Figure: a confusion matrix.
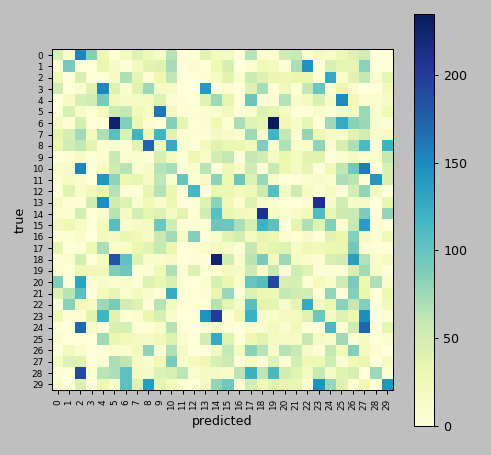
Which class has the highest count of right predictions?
8
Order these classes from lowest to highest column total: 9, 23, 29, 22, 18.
29, 22, 23, 9, 18
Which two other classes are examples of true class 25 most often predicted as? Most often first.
14, 4
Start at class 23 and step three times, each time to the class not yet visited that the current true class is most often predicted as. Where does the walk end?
5
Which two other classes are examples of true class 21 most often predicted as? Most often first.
10, 2
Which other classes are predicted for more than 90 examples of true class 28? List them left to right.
2, 6, 17, 19
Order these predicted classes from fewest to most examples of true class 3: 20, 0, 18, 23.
20, 0, 18, 23
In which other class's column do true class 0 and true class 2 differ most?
24
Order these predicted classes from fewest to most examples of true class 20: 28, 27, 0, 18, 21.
27, 21, 28, 0, 18
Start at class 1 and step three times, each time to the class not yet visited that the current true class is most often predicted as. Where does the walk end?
26
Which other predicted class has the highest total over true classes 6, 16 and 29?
19
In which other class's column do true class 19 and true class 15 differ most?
18
